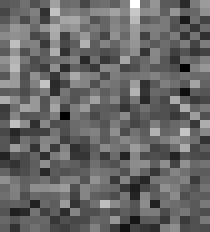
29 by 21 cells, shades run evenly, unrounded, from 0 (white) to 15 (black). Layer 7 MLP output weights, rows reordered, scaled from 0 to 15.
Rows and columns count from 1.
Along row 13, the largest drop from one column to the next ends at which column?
18
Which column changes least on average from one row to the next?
17
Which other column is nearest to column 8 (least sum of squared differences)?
16
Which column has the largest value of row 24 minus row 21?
14
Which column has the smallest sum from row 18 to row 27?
19
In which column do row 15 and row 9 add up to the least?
2
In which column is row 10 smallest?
8
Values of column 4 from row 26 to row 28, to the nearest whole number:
13 8 9
